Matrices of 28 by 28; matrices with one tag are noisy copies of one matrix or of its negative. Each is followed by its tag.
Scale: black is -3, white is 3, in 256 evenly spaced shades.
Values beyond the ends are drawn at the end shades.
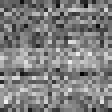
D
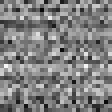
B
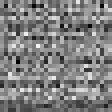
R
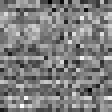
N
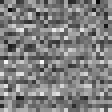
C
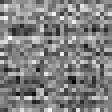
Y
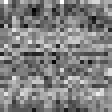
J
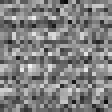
B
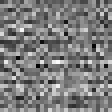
C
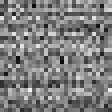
R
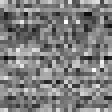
N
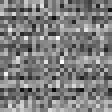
R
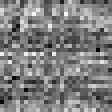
J
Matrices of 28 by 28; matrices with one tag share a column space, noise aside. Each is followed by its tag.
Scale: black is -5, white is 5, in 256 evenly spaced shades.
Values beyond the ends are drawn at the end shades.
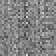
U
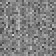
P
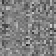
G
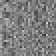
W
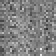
U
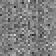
P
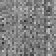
U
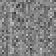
W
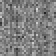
W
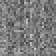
W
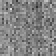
W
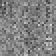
U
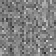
W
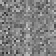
G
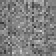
G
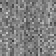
W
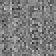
U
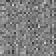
G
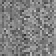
P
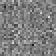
G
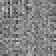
U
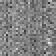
P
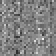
G
